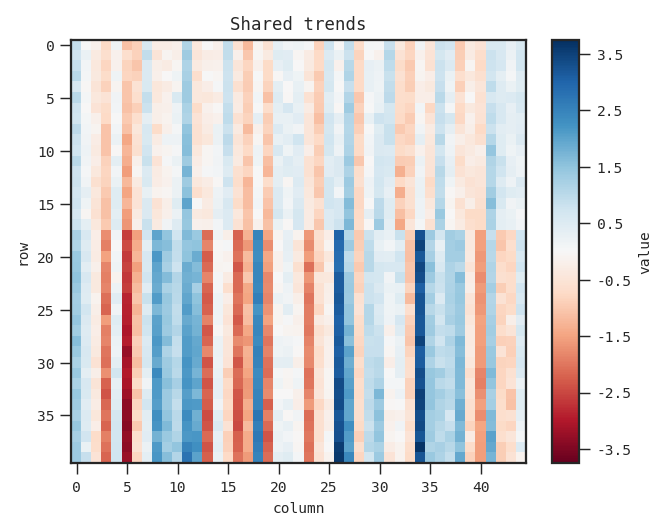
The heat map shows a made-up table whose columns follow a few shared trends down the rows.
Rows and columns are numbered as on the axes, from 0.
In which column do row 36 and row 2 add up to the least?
5
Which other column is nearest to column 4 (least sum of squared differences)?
14
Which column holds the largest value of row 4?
11
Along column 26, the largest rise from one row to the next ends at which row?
18
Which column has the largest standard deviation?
34
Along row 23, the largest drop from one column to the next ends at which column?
19
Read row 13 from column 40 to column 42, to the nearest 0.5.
-0.5 1 0.5
